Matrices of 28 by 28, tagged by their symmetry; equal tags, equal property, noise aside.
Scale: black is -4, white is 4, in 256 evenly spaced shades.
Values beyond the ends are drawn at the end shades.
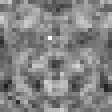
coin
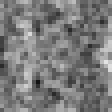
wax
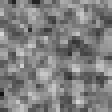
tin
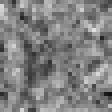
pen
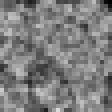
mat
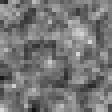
mat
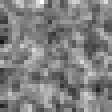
tin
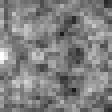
wax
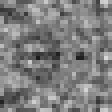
wax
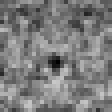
coin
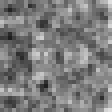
wax
